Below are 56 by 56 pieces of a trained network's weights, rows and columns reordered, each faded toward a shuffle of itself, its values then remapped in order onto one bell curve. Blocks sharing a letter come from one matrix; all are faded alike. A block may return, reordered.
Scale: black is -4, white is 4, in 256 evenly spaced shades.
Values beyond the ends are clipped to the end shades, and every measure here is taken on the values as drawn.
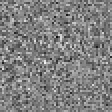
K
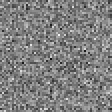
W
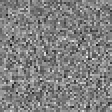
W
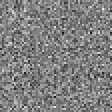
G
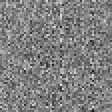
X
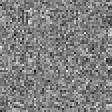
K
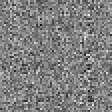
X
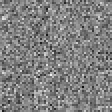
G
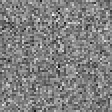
W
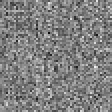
K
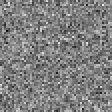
K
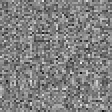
K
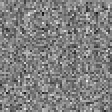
K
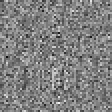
K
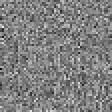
G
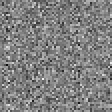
X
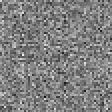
X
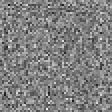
K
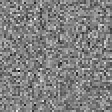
G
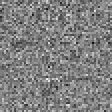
K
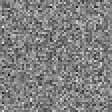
X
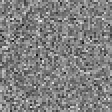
W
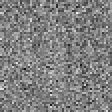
K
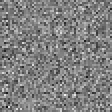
G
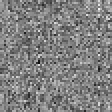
X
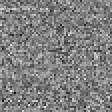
W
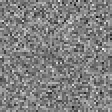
W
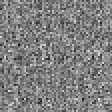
K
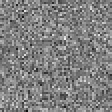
G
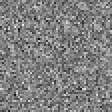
W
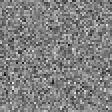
W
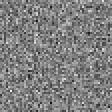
G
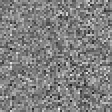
X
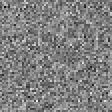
W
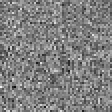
K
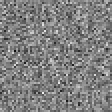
K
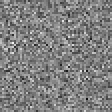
K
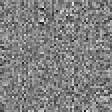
K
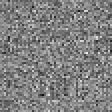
K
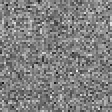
W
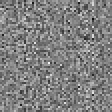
X
